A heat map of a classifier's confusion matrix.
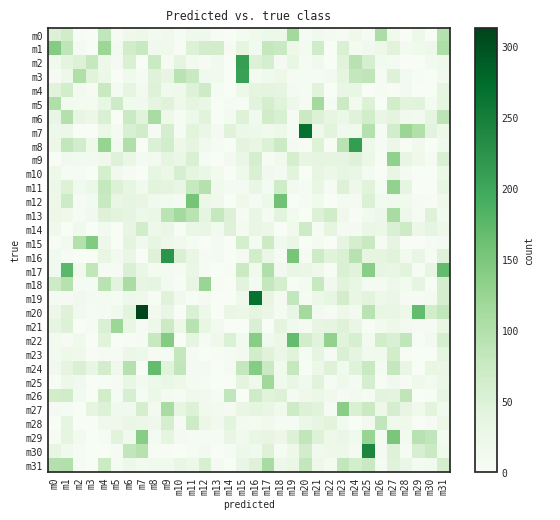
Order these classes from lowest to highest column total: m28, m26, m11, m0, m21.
m26, m28, m0, m21, m11
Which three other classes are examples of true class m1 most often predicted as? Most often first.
m0, m4, m31
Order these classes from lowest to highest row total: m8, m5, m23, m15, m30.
m23, m15, m30, m5, m8
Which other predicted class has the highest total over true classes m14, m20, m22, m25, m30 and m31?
m7
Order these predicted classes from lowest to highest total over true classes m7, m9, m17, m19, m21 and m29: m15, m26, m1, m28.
m26, m15, m28, m1
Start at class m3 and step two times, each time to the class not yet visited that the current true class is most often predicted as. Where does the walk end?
m2
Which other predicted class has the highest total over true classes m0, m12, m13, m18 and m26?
m4
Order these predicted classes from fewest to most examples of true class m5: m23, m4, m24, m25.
m24, m4, m25, m23
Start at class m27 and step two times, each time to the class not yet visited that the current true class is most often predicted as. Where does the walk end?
m10
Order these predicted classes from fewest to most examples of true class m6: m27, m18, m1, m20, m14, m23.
m14, m23, m27, m18, m20, m1
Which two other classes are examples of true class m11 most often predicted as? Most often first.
m27, m12
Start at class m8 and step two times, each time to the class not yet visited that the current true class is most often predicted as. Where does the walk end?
m16
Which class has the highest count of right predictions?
m22
